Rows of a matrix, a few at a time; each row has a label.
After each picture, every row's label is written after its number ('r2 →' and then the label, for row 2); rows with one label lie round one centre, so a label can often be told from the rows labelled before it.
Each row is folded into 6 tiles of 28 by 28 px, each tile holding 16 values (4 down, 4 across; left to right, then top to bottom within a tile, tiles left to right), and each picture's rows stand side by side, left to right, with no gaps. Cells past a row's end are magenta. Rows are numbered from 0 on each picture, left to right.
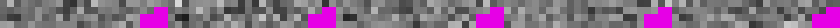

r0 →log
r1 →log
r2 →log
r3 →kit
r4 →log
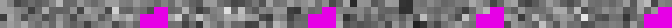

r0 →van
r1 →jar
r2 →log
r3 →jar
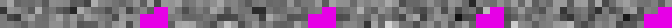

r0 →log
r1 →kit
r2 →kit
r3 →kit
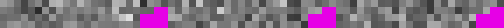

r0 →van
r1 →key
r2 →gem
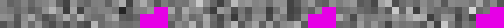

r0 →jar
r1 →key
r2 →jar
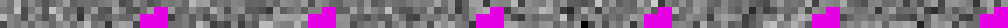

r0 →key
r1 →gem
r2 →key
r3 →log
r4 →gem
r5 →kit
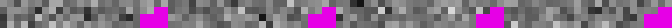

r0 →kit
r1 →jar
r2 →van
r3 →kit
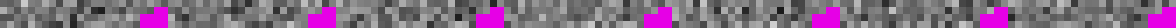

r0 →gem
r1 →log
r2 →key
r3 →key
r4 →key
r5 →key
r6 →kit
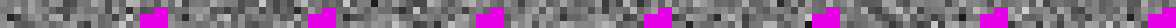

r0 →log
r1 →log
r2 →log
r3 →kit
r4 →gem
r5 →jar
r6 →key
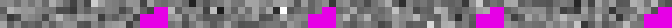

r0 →log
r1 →van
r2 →jar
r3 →log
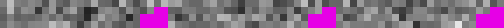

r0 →kit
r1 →log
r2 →log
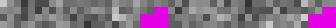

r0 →van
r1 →gem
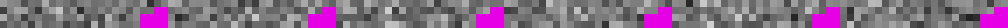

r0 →jar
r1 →log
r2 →kit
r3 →jar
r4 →jar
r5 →kit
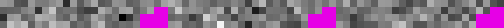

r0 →kit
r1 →kit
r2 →log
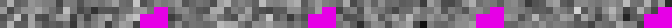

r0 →gem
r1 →kit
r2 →log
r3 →jar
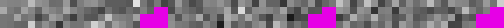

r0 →gem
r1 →jar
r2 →kit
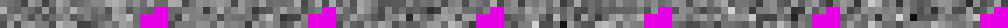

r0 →van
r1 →kit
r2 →gem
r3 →gem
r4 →jar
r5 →gem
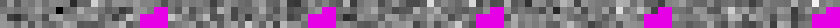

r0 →log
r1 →key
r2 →log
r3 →van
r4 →jar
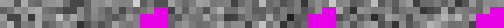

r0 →log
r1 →kit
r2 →gem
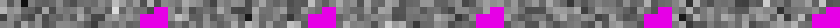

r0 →van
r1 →key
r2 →kit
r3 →jar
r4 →log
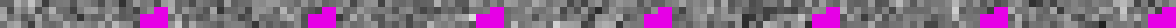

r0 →key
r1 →van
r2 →gem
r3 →kit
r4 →gem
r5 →van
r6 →van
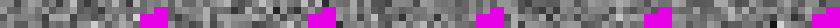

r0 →gem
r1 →log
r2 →key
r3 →van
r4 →jar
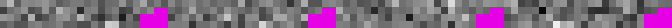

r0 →jar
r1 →gem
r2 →van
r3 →kit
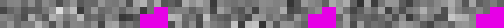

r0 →jar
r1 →key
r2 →van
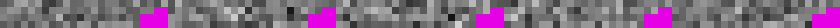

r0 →key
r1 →jar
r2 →log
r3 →key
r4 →gem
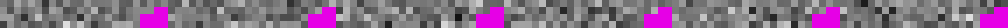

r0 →key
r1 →key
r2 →jar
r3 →kit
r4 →jar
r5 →van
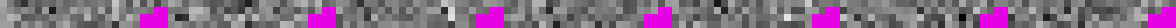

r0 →van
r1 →log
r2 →van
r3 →key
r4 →van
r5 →jar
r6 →gem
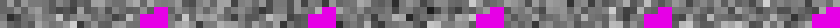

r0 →log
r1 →kit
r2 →gem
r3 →jar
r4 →kit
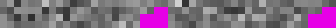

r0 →log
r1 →log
